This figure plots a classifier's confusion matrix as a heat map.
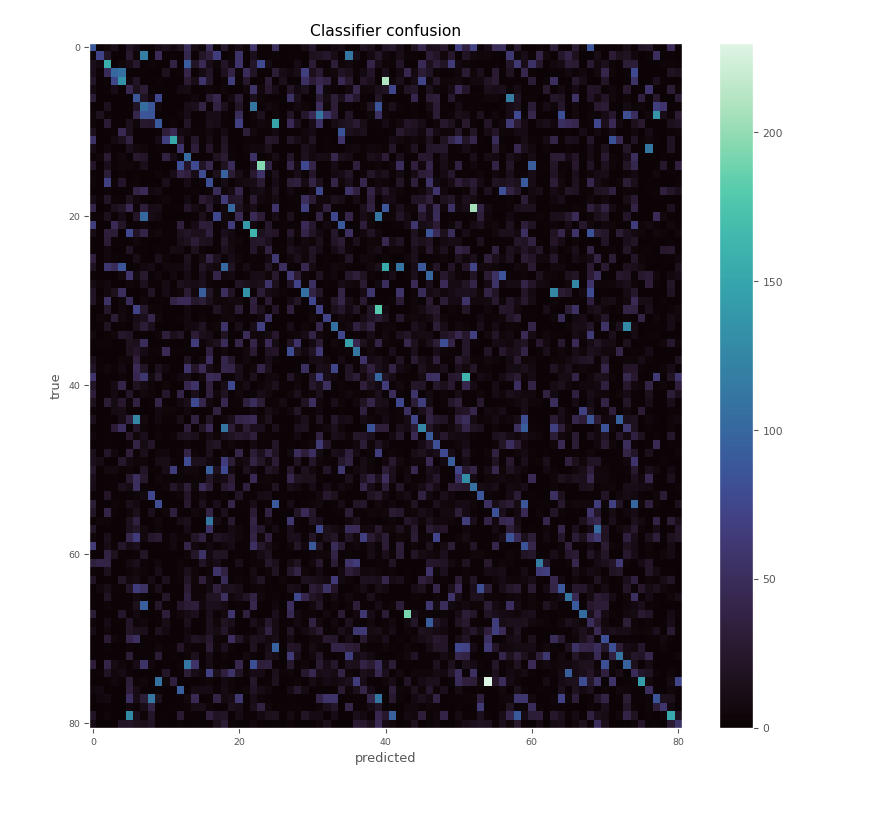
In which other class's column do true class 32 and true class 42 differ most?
14
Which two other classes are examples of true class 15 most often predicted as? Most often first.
18, 23
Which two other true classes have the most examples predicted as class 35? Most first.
1, 72
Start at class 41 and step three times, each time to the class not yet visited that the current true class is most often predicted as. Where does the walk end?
57
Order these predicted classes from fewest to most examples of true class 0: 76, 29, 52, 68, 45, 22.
29, 76, 45, 22, 52, 68
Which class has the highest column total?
22
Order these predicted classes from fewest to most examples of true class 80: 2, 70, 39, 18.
2, 70, 18, 39
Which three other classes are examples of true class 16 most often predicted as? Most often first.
59, 2, 46
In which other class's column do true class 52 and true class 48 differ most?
39
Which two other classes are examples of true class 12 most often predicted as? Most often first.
76, 58
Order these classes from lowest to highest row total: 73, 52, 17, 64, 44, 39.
52, 17, 64, 73, 44, 39
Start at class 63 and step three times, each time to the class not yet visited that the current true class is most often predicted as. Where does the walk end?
13
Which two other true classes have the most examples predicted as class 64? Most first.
8, 77
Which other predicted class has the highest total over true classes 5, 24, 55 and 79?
41
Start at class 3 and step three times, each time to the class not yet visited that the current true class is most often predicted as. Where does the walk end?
19
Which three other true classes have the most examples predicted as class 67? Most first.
75, 43, 71
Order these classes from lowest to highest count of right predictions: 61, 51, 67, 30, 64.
30, 64, 67, 61, 51
